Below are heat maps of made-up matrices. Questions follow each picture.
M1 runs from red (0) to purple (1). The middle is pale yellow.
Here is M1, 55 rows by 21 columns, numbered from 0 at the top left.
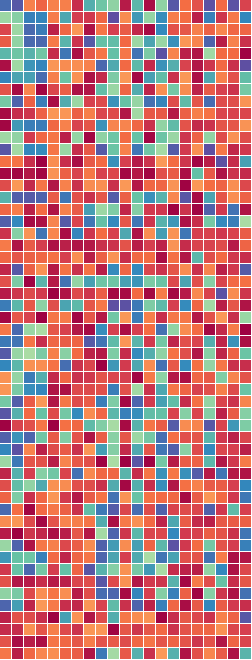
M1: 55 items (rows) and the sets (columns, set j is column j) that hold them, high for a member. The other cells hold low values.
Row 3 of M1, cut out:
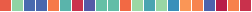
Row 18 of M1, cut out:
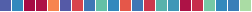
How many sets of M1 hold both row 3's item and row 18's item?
9
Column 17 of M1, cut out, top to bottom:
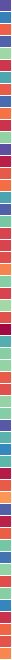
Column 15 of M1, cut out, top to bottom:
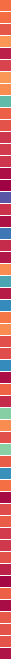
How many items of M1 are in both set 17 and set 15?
7
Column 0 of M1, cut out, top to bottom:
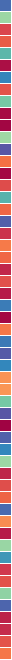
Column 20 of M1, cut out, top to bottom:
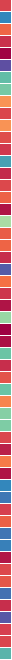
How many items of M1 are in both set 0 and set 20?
7
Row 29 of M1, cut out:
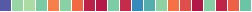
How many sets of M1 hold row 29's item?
11
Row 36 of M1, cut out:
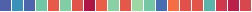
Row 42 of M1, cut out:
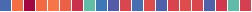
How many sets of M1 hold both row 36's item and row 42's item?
5
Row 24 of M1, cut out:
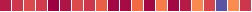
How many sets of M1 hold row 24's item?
1
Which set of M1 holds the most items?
9
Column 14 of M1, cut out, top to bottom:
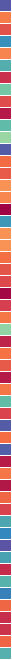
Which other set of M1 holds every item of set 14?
8
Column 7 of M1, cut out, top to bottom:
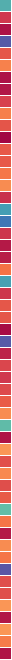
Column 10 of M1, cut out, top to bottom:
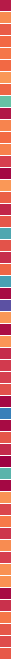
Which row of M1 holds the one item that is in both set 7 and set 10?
23
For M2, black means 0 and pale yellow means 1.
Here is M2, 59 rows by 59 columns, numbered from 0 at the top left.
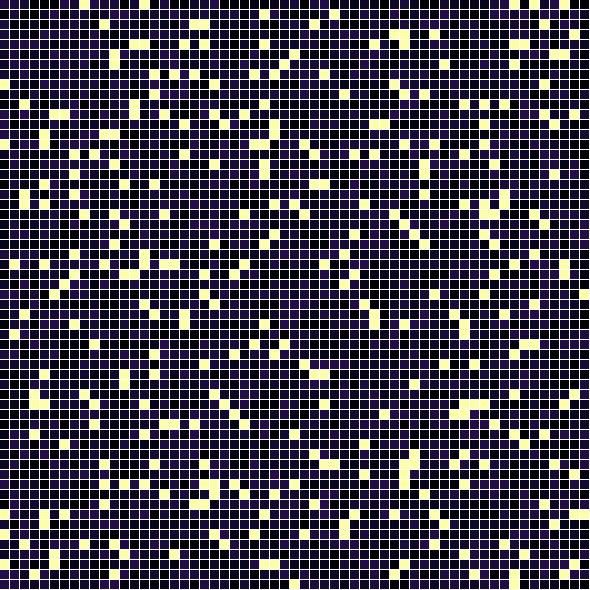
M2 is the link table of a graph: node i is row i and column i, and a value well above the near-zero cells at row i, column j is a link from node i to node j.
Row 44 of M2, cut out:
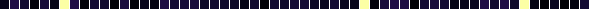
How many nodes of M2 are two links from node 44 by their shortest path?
9
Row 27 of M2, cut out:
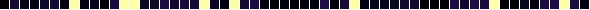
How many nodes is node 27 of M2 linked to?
8
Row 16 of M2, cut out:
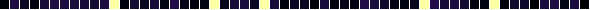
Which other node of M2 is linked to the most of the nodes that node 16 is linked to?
node 24
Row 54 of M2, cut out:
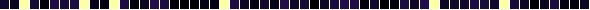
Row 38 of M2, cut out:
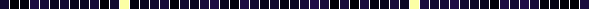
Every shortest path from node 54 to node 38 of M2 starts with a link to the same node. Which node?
node 22
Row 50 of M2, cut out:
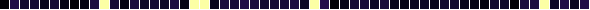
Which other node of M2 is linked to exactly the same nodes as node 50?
node 2
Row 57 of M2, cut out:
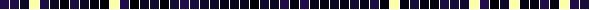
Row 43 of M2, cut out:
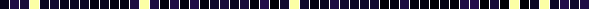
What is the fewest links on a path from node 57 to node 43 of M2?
2
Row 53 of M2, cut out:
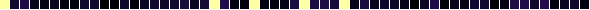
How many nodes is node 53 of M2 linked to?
5
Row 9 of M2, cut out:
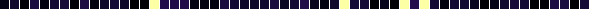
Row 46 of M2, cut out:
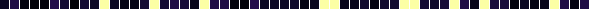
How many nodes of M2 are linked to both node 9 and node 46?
2
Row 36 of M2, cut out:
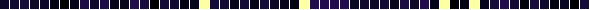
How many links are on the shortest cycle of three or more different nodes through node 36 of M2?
5
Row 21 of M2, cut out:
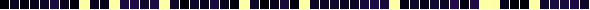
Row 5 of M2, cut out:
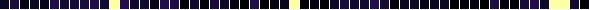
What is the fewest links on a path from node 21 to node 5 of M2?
2
